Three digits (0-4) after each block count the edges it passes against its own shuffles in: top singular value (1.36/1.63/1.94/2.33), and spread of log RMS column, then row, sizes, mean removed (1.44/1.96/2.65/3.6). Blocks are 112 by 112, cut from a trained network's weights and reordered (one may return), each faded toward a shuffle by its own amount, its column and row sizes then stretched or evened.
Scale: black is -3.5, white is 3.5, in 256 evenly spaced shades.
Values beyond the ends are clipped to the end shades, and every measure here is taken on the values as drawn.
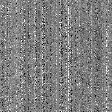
3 4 0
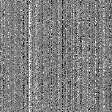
4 4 0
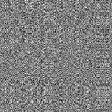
4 2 1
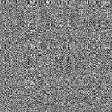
4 3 2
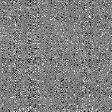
0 3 2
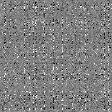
1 3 2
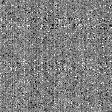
2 0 2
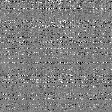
1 1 4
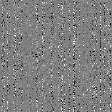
0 4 0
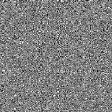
3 2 2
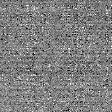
2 2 1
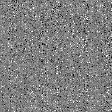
0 2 1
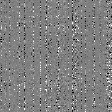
1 4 1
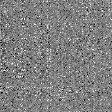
0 2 2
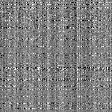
4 0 4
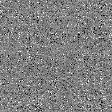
0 2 1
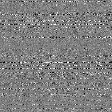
1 1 4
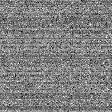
3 0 0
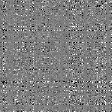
1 4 4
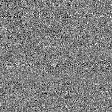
1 0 3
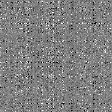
1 3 3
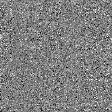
0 2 1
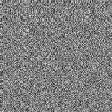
4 1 0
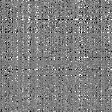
3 3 3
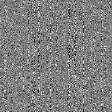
2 4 1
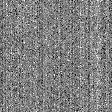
3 1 0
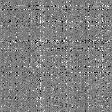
2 3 3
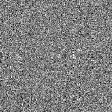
1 1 0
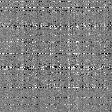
3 1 4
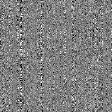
2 4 0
